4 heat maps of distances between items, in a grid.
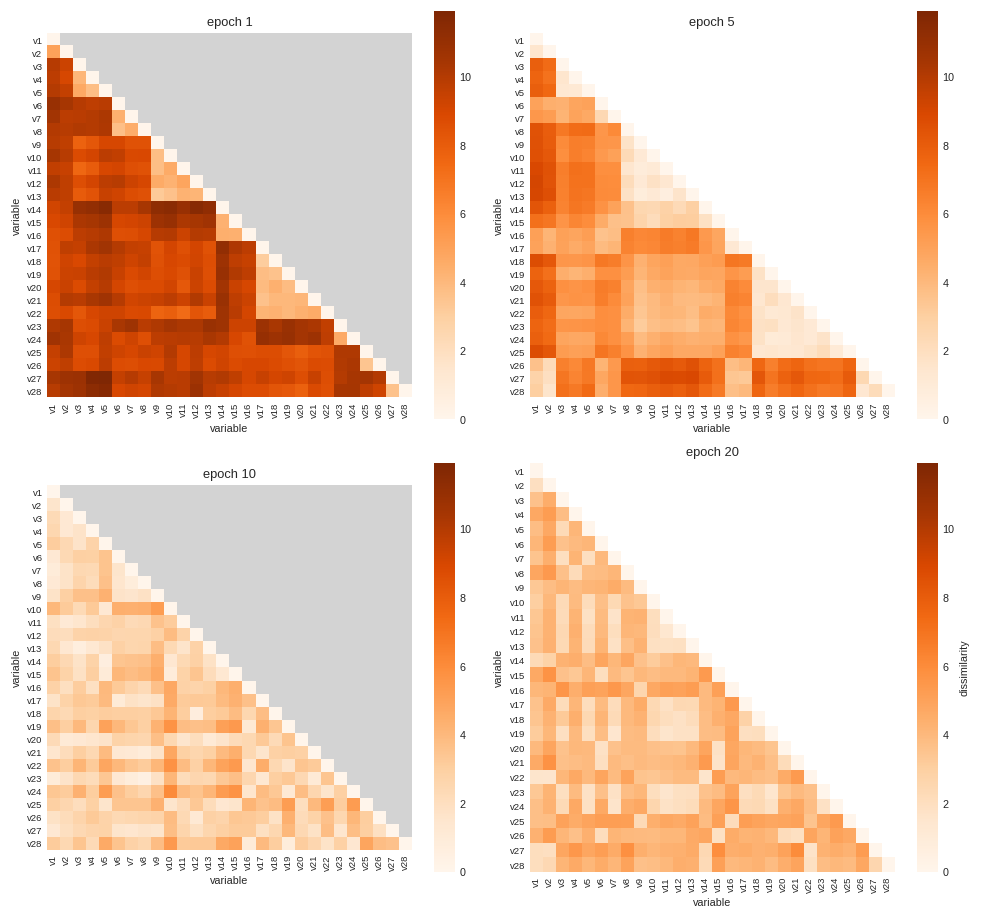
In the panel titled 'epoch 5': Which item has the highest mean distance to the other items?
v1
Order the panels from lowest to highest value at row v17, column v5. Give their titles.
epoch 20, epoch 10, epoch 5, epoch 1
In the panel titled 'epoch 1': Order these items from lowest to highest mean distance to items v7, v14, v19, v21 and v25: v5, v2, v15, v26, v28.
v26, v15, v28, v2, v5
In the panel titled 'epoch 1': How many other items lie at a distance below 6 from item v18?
5
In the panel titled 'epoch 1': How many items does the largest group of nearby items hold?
6
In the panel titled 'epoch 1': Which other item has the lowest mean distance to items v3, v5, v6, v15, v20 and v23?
v4
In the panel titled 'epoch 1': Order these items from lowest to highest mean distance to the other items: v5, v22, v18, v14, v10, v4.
v22, v18, v10, v4, v5, v14
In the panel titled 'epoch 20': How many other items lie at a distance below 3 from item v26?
4
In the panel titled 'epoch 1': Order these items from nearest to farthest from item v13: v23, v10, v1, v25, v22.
v10, v22, v25, v1, v23
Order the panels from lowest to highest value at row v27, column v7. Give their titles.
epoch 10, epoch 20, epoch 5, epoch 1
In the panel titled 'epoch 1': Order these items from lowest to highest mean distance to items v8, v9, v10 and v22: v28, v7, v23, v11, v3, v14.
v11, v7, v3, v28, v23, v14
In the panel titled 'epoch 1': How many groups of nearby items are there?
9
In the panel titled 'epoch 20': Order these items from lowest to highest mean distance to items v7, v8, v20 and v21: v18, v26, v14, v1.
v26, v18, v1, v14
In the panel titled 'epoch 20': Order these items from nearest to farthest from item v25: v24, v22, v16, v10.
v16, v22, v10, v24
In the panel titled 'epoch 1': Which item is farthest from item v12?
v14
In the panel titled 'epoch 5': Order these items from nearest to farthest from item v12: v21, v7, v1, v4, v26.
v21, v7, v4, v26, v1
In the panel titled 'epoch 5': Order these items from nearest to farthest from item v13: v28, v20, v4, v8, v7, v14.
v8, v14, v20, v7, v4, v28
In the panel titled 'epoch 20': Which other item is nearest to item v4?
v8
